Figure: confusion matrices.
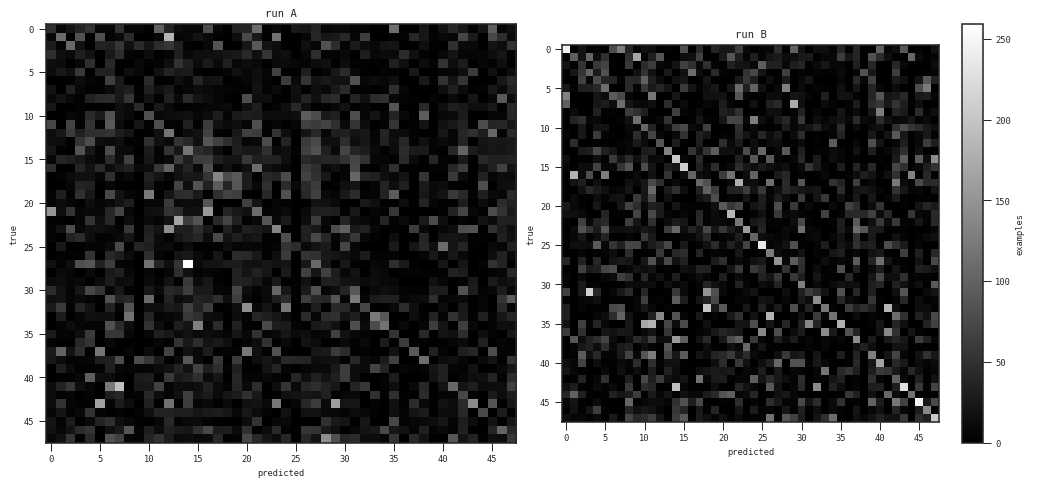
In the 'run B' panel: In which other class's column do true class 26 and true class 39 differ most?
11
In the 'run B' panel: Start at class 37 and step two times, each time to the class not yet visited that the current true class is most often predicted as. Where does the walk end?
47
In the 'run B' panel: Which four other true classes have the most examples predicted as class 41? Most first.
33, 36, 44, 25
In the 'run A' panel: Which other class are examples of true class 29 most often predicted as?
14
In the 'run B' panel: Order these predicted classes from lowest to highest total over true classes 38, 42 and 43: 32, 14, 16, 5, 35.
16, 35, 5, 32, 14
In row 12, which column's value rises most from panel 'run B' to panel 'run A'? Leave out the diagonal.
45
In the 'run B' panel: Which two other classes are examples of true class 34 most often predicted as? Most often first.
26, 12
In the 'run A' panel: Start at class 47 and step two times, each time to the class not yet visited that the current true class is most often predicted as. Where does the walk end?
26
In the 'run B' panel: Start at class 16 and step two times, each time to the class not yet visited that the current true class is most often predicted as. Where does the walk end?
9
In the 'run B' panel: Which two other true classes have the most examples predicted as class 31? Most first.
35, 15
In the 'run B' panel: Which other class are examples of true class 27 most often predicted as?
40
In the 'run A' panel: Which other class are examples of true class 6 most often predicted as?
31
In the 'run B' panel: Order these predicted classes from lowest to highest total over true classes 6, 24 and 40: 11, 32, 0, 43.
32, 43, 0, 11
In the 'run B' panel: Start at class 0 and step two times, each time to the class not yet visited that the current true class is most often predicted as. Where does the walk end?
29
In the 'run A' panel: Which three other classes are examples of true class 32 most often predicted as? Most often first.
20, 24, 8
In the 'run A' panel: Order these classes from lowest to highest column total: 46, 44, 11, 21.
44, 11, 46, 21
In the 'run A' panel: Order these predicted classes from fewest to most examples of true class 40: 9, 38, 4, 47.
38, 9, 47, 4
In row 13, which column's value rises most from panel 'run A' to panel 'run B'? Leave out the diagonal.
25
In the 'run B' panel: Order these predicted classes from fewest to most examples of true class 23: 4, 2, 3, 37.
4, 3, 2, 37
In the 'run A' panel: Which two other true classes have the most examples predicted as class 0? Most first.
21, 11
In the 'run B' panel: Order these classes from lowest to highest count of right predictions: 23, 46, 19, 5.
19, 5, 46, 23
